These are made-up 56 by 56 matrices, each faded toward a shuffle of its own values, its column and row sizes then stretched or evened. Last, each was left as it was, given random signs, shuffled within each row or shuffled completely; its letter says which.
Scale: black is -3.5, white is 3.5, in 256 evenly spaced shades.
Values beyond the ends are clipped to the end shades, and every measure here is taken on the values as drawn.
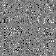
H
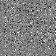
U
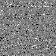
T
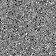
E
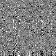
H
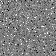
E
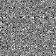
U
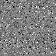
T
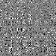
H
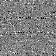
T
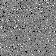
T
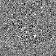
U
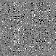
H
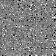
U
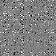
H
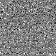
T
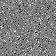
E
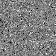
E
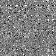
U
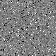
E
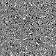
U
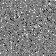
E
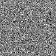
U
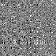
H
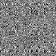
H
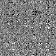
U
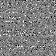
T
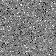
E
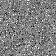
E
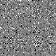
H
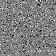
T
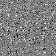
U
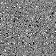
T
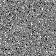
E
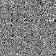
U
